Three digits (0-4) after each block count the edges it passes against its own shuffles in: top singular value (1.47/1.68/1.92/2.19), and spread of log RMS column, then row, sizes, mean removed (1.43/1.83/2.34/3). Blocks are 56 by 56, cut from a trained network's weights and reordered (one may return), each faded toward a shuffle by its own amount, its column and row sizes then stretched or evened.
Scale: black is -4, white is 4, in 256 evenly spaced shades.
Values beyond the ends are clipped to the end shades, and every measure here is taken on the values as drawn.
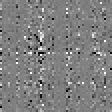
2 4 1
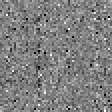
0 2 0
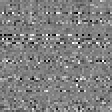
3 0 4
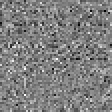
2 1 2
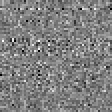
1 0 2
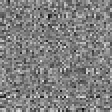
4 0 2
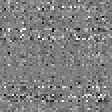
1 2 4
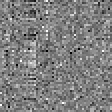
3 1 0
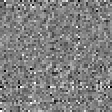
1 1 2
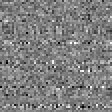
2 0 3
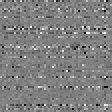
1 0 4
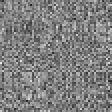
4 1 0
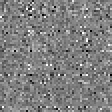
0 1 3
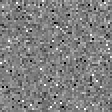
0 0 0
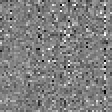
0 3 1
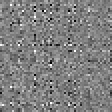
1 3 2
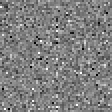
0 0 0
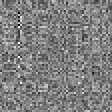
4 1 1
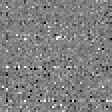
1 1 2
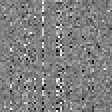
3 3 0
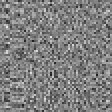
4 2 0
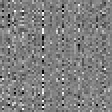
4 4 0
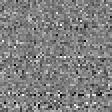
1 0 3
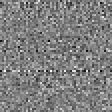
3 0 2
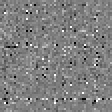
1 2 2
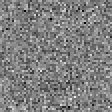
0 0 1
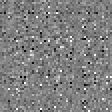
0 2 2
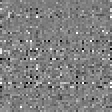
2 2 3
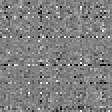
1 2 3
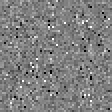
0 1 0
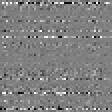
3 1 4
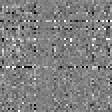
2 2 3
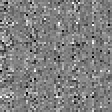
0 4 1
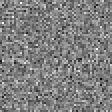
2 0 0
